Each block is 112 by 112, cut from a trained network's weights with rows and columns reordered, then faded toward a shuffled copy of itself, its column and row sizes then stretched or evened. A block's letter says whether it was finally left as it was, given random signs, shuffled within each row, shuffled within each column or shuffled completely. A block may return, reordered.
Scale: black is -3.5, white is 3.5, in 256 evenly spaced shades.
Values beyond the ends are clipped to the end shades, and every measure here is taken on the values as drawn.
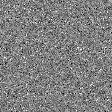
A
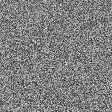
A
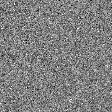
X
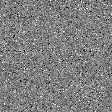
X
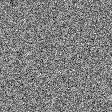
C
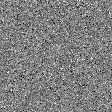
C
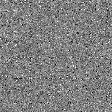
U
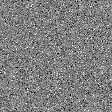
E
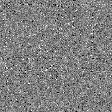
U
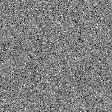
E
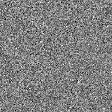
U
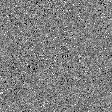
X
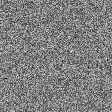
A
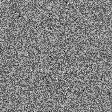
X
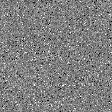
U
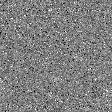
A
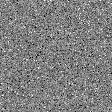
C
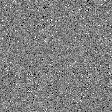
U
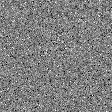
C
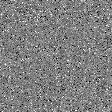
A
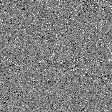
A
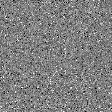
U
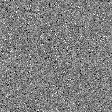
E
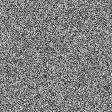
E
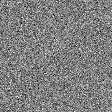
E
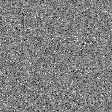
A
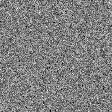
E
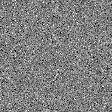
E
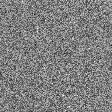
X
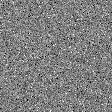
C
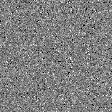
U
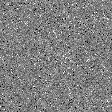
E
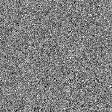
U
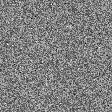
E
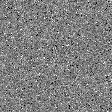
E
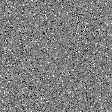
E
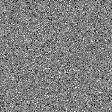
U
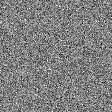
E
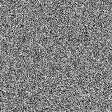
A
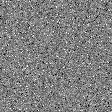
C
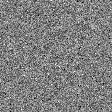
E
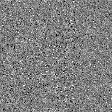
U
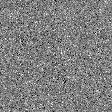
E
